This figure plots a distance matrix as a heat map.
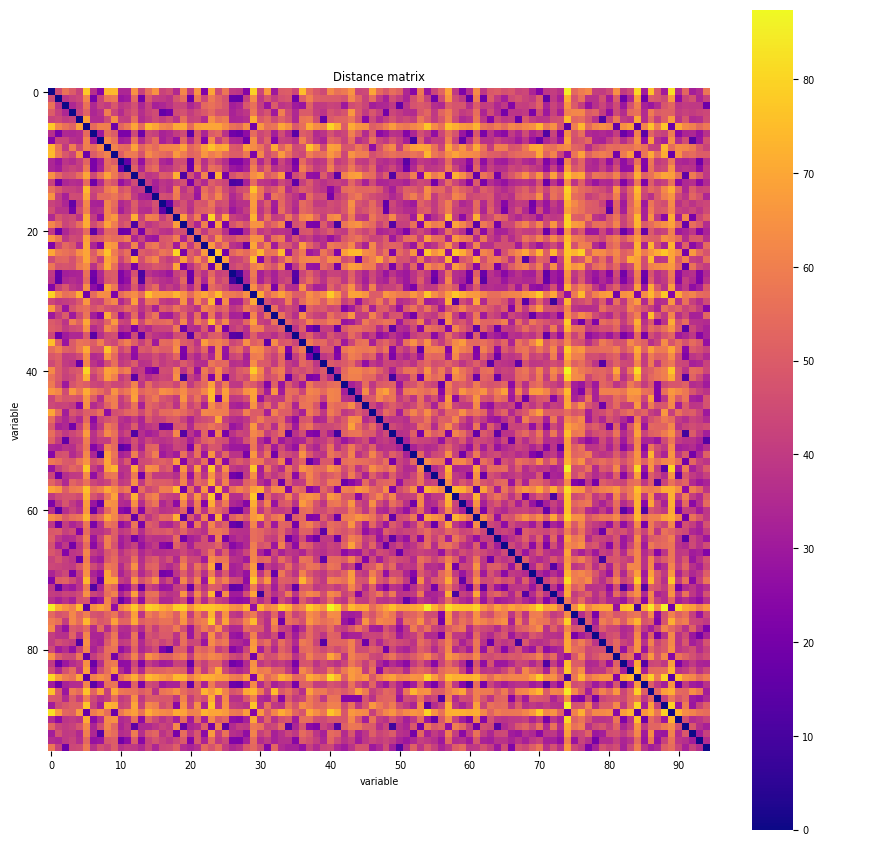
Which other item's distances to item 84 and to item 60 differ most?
74
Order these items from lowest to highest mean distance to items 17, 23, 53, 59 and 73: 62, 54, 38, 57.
38, 62, 57, 54
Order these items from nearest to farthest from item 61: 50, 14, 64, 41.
41, 64, 14, 50
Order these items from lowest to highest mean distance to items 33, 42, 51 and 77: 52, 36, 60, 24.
60, 36, 52, 24
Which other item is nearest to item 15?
40
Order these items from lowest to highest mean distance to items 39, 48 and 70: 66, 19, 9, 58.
66, 58, 19, 9
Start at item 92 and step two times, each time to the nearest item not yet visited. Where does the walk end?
52
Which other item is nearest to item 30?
72
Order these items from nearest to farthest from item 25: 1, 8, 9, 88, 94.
94, 1, 9, 88, 8
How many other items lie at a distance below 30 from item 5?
6
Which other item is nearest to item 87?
56
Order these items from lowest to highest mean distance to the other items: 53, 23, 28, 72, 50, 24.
50, 28, 72, 53, 24, 23
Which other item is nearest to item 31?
36
